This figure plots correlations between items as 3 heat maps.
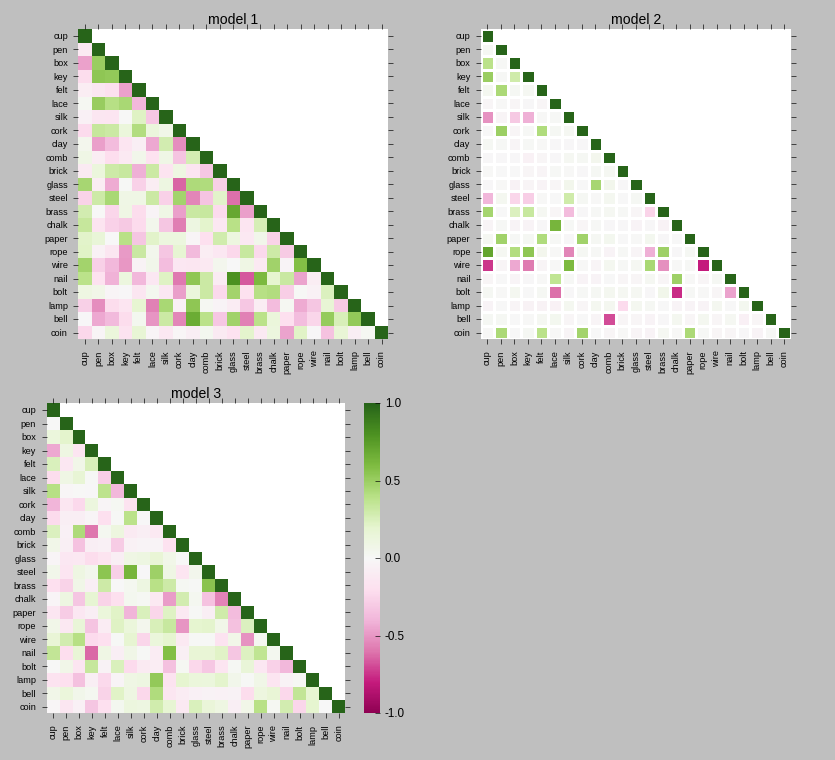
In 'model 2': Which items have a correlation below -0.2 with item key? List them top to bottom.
silk, steel, wire
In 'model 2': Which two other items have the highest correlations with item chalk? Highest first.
lace, nail
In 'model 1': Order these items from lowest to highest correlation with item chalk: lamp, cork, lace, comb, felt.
cork, lamp, felt, lace, comb
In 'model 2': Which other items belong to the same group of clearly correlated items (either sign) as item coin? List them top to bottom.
pen, felt, cork, paper
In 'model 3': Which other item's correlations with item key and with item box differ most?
comb
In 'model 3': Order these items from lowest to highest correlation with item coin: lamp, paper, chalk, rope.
chalk, paper, lamp, rope
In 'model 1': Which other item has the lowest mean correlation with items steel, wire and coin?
nail
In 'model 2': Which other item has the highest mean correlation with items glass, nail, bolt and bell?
clay
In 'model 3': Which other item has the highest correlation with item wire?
box
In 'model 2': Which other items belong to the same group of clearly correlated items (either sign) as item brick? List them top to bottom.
lamp
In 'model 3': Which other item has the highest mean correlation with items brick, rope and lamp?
clay
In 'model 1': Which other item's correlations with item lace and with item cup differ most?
box
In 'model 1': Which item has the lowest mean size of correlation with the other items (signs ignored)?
coin
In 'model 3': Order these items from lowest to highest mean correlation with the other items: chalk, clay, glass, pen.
chalk, pen, glass, clay
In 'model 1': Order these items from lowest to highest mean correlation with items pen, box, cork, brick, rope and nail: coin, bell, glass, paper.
bell, glass, coin, paper
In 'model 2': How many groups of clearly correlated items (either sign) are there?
6
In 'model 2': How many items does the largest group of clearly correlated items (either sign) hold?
8
